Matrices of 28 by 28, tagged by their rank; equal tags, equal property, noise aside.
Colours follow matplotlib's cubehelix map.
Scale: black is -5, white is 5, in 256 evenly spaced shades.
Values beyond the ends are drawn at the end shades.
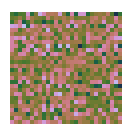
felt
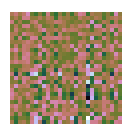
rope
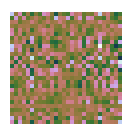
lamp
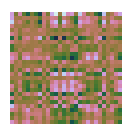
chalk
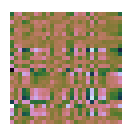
chalk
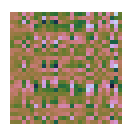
chalk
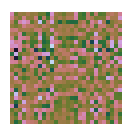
lamp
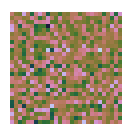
felt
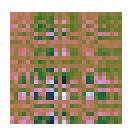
chalk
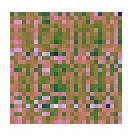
rope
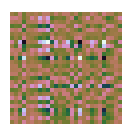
chalk
